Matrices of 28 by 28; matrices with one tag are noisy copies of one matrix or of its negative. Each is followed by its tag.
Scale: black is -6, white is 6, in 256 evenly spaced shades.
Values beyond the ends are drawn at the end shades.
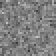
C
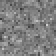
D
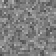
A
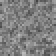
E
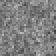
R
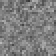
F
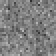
R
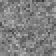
E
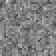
C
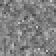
A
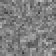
E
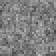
R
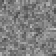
A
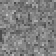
D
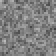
A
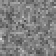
D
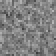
D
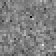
R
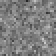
F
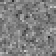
A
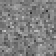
R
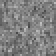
R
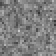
C
